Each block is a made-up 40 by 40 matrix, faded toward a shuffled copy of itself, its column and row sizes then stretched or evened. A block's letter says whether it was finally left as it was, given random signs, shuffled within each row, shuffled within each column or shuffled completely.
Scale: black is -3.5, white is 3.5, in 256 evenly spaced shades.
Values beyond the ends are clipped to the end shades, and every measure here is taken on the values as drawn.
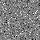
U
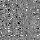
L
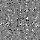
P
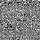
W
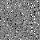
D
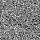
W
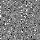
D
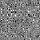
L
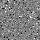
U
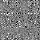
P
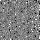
D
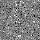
D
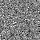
U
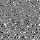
W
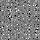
L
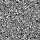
U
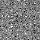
P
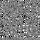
P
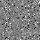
D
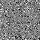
W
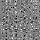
L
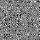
P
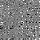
L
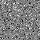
W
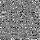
P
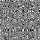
L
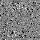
W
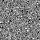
U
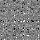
P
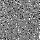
D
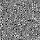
P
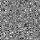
L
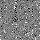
D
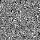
D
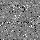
W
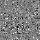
P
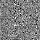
D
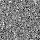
U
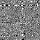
P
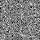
D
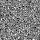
U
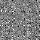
P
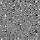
L
